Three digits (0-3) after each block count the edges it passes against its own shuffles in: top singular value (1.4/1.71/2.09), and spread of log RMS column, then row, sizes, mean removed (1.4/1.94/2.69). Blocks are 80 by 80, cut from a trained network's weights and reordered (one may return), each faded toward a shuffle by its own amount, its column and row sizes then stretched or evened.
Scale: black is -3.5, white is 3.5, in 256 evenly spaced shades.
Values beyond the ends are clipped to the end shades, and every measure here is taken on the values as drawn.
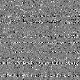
2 1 3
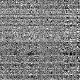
3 3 0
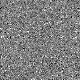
0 1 2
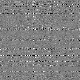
1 1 3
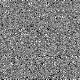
0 0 2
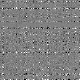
1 2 3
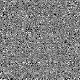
1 1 2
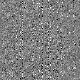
0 3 0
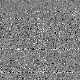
0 1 3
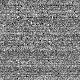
2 1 1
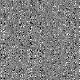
1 3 0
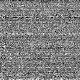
2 1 2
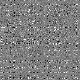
0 2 3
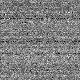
2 0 2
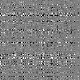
3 3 3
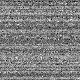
3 0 1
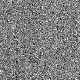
0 1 0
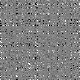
1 3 3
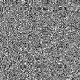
2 0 0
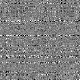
2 1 3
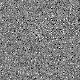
0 1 1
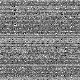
3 2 1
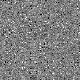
1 1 1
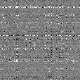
2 2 3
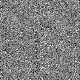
0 1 0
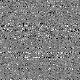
0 1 3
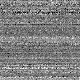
3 0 3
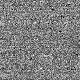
0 0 1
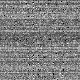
3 1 0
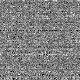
1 1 2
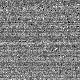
2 0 1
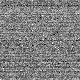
2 0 1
